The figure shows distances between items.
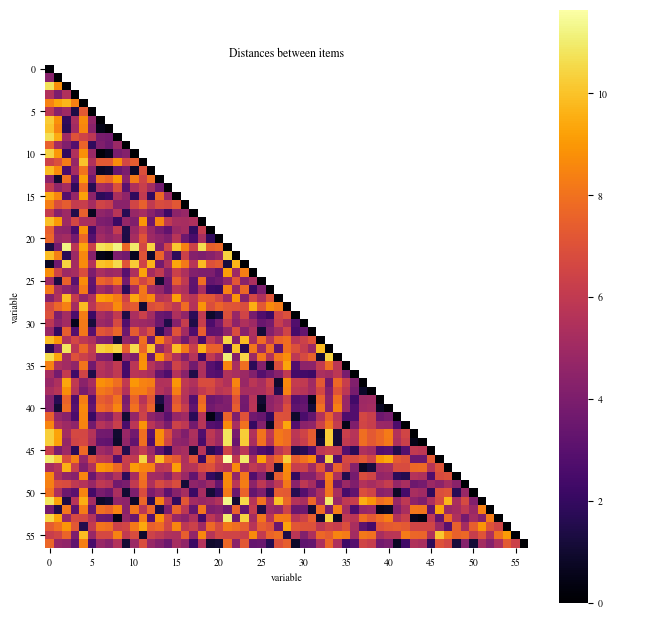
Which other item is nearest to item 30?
3
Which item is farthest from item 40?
46
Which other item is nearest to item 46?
18
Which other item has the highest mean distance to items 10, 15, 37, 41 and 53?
21
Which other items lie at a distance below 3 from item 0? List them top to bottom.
21, 23, 33
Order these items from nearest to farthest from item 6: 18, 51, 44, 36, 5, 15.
51, 15, 44, 18, 5, 36
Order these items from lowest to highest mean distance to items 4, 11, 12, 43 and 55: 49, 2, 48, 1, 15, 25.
15, 49, 2, 48, 25, 1
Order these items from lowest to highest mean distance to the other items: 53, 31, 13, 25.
31, 25, 13, 53
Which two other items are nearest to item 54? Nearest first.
4, 38
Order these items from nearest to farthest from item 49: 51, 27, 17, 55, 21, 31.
17, 31, 27, 51, 55, 21
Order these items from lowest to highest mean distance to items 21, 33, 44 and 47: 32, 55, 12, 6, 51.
32, 55, 12, 6, 51
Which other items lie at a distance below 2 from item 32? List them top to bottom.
8, 34, 43, 44, 53
